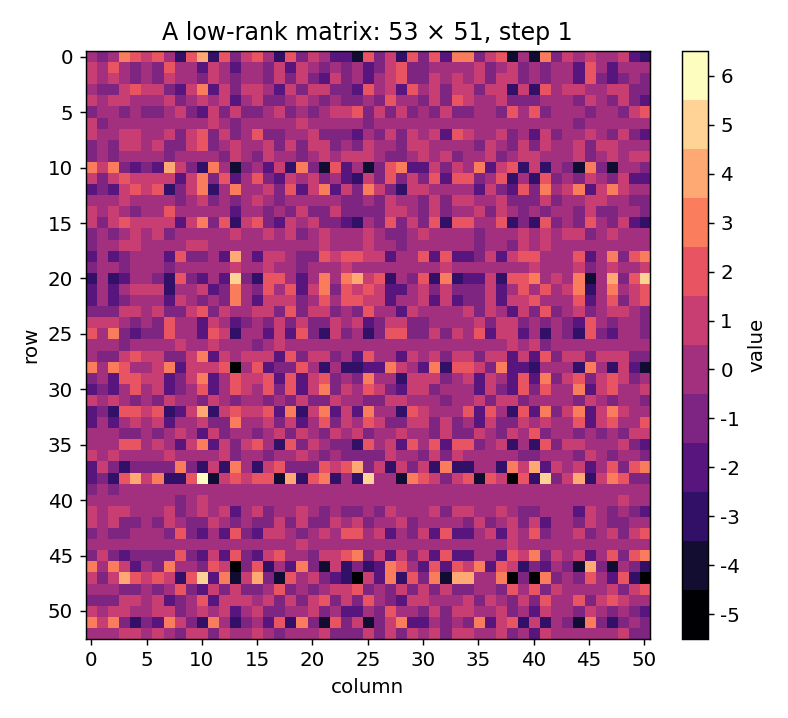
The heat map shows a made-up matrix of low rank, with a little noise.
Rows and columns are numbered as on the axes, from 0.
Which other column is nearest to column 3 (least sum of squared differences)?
34
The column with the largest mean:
10
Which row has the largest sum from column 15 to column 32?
20
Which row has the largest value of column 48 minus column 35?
38
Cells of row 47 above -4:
44
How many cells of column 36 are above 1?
2
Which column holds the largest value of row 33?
13
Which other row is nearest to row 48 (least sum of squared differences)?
5
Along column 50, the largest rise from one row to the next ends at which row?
48
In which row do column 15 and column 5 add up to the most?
47
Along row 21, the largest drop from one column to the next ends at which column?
45
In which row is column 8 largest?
37
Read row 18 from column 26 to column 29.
1 -2 0 0
